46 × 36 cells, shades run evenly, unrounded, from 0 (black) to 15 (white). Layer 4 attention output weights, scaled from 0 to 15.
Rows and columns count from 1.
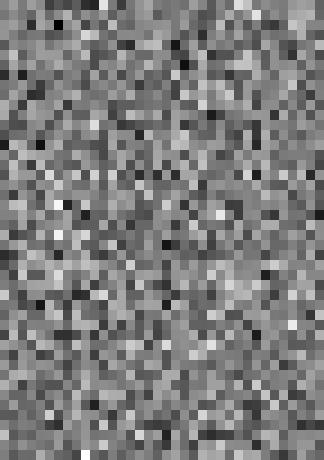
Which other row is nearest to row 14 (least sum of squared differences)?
20
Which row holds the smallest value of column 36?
22
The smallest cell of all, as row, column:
3, 7
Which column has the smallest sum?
19
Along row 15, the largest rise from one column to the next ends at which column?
2
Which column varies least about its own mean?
32
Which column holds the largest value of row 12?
15
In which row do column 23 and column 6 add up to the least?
4
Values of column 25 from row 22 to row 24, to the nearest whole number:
14 7 10
